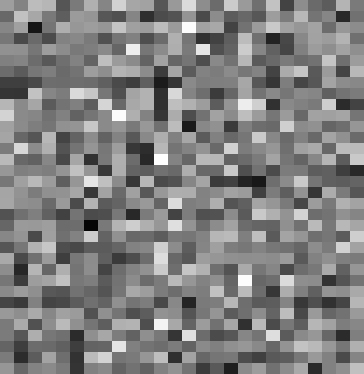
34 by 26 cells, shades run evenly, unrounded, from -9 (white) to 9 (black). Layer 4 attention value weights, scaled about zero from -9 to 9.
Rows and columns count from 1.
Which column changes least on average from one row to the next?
6
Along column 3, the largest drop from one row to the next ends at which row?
9
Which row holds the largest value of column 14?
12
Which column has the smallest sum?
26
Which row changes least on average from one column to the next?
8
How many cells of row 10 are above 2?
7
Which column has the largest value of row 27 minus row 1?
20
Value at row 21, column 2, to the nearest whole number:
-2
